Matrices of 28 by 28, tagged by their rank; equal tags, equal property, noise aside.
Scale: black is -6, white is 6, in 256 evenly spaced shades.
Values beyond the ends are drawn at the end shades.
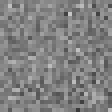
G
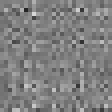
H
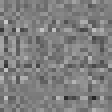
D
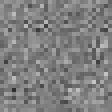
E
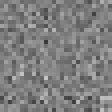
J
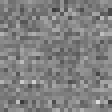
D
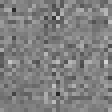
E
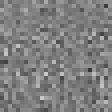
G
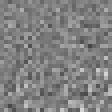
J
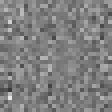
J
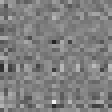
H
